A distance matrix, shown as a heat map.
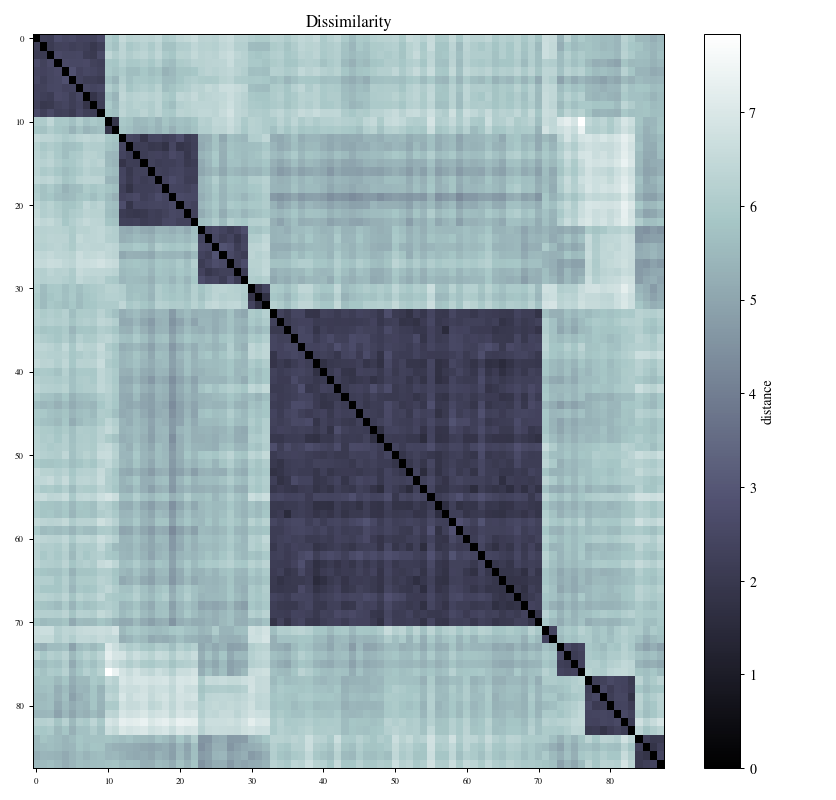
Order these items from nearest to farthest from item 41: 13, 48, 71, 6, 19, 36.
48, 36, 19, 13, 71, 6
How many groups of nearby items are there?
10
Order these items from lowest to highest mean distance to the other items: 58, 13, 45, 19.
45, 58, 19, 13
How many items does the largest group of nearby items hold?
38
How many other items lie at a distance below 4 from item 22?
10
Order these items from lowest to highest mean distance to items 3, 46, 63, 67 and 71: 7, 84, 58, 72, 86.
58, 72, 7, 86, 84
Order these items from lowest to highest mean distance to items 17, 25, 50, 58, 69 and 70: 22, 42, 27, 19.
42, 19, 22, 27
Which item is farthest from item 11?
76
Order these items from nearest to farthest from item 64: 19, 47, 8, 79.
47, 19, 79, 8
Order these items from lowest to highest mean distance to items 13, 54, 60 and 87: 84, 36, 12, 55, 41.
41, 36, 55, 12, 84
